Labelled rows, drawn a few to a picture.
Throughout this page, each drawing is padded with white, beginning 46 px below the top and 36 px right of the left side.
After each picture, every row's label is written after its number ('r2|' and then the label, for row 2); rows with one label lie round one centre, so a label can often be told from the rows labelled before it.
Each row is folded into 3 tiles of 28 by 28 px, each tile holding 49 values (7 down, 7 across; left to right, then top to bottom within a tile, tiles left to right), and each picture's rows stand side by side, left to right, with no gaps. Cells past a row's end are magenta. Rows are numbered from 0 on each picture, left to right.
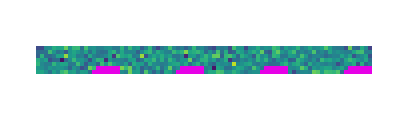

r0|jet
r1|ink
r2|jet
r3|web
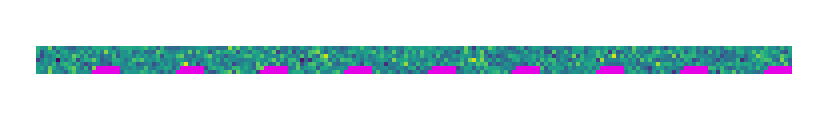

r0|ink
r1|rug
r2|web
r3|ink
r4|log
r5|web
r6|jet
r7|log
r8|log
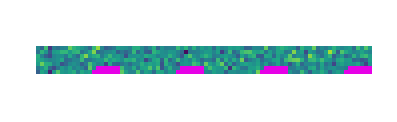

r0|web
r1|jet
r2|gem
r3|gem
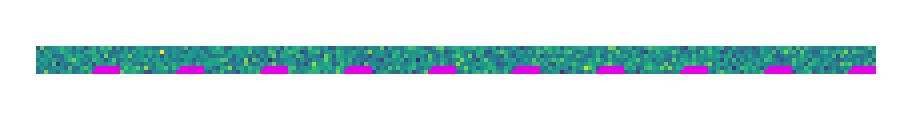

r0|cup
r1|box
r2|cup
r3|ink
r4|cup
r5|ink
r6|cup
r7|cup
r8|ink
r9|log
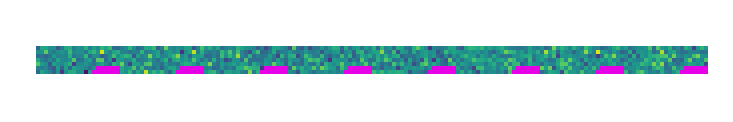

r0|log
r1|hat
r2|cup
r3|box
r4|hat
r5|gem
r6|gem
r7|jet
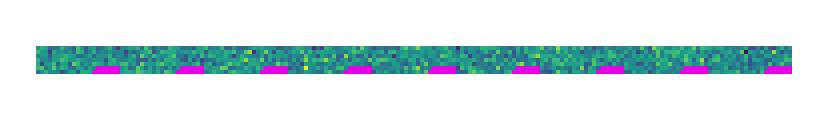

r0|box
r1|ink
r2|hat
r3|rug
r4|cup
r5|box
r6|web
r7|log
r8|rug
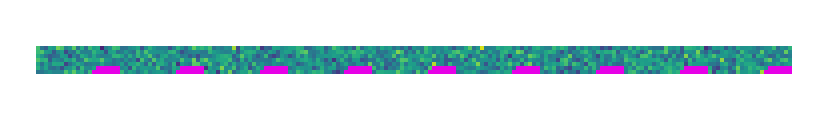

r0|gem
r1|jet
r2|rug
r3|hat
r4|ink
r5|gem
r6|gem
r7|box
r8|jet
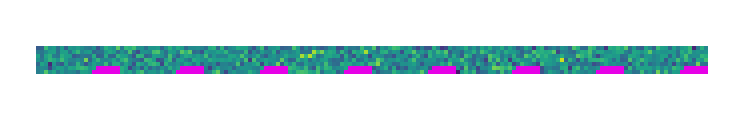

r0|cup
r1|log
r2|cup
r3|ink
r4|web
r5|cup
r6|gem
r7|web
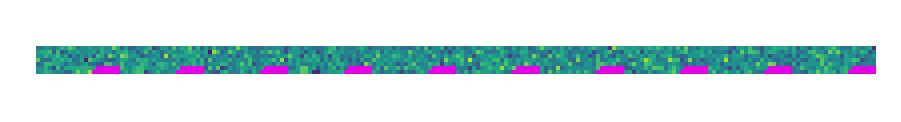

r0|gem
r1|box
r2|web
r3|box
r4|box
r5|cup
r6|rug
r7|gem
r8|log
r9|web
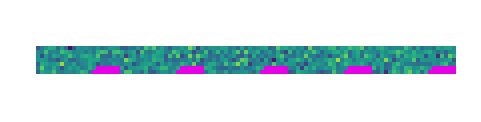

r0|ink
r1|cup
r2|log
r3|cup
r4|cup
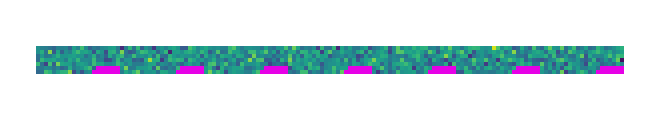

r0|hat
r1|ink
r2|ink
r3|box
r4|gem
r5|gem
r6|log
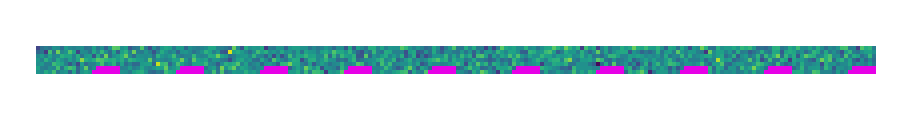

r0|jet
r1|box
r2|ink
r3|rug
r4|jet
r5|hat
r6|gem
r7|log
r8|cup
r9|ink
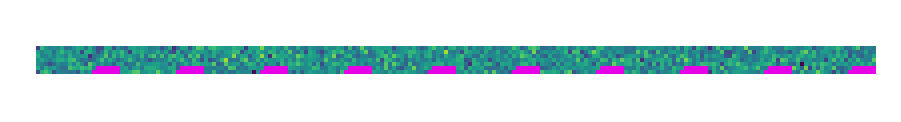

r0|cup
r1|jet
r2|log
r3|rug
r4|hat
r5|log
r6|jet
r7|jet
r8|log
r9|hat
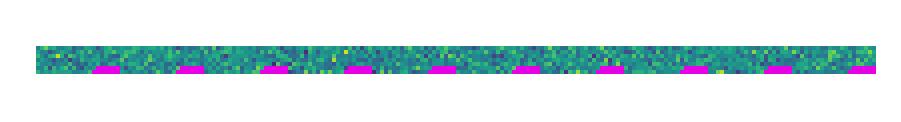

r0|ink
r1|gem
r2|web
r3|gem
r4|cup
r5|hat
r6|log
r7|jet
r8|gem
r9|rug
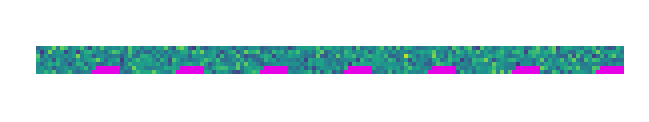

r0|jet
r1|hat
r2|box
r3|log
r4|cup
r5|gem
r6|gem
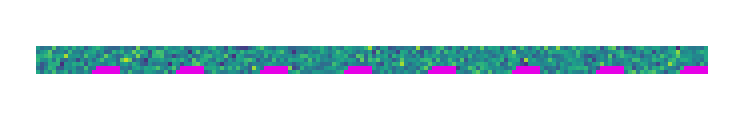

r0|jet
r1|jet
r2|ink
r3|jet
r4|hat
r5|web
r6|cup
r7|jet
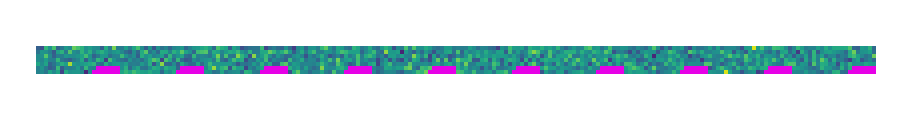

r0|log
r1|ink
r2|ink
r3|cup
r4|jet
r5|ink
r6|log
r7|ink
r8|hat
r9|log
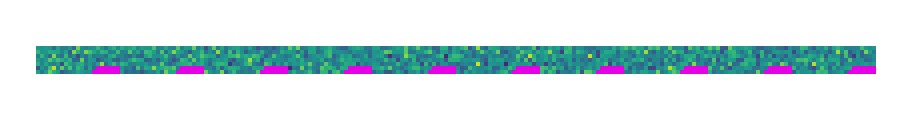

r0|box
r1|cup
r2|jet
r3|web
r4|cup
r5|web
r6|ink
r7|cup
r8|web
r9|hat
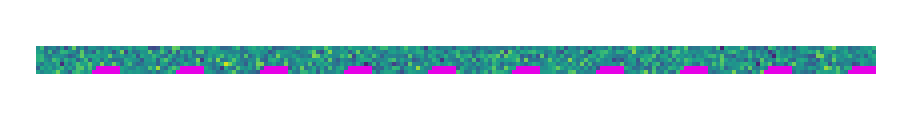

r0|box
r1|ink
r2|hat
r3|web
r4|box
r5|ink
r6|ink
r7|log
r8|web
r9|cup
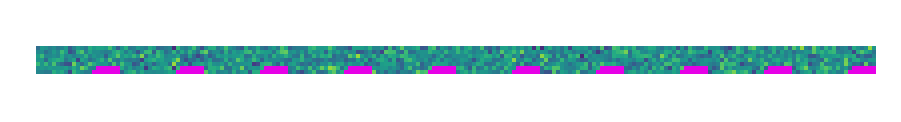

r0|box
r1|ink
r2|ink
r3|cup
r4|jet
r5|ink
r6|box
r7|ink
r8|hat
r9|web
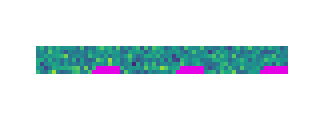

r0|jet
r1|cup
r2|jet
